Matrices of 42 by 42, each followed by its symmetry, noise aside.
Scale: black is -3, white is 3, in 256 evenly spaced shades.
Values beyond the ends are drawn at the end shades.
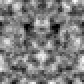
mirrored left to right.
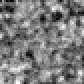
no symmetry.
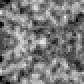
mirrored top to bottom.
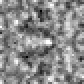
mirrored top to bottom.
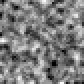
no symmetry.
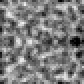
mirrored top to bottom.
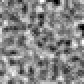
symmetric across the other diagonal.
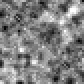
symmetric across the other diagonal.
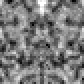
mirrored left to right.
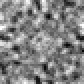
symmetric.
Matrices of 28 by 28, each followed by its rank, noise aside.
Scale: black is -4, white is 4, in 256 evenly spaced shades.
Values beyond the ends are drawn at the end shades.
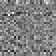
five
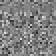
six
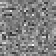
seven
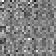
five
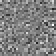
six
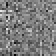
six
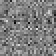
six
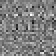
six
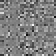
four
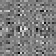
four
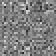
five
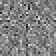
six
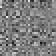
four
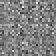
six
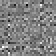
six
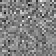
seven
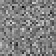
five
